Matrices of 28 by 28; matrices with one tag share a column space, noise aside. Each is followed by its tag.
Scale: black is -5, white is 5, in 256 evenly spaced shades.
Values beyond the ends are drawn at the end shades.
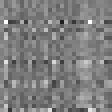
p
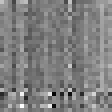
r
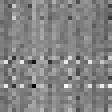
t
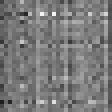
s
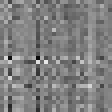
t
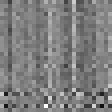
r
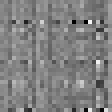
p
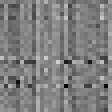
t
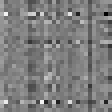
s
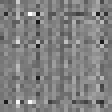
s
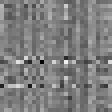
t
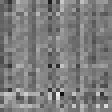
r
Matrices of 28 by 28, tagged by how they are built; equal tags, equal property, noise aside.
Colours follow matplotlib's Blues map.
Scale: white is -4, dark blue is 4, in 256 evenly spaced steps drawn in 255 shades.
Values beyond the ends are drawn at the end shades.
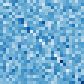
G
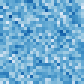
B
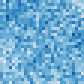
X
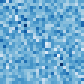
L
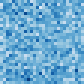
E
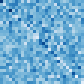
G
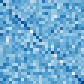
G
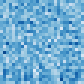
E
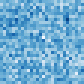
E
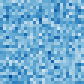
E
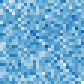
G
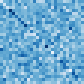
G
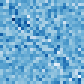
L
